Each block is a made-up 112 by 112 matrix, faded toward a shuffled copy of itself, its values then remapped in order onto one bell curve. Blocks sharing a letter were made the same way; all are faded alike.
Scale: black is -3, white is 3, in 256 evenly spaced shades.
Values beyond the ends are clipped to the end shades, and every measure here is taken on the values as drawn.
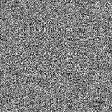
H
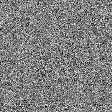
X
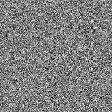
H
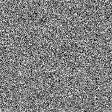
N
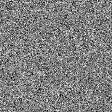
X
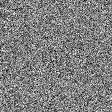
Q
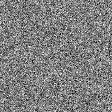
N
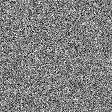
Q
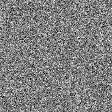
N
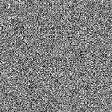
H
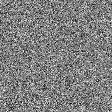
X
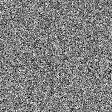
Q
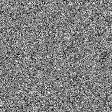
X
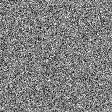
Q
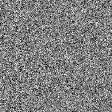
N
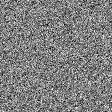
Q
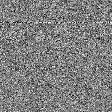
X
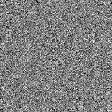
H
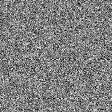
X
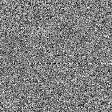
X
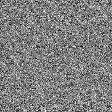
X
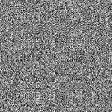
H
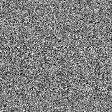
X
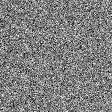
Q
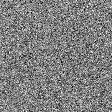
Q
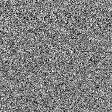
X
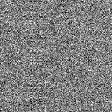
H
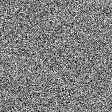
Q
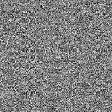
H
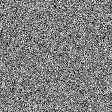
Q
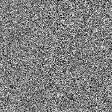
N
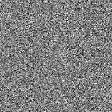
H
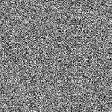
H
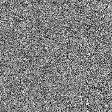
N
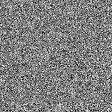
X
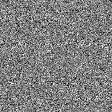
X
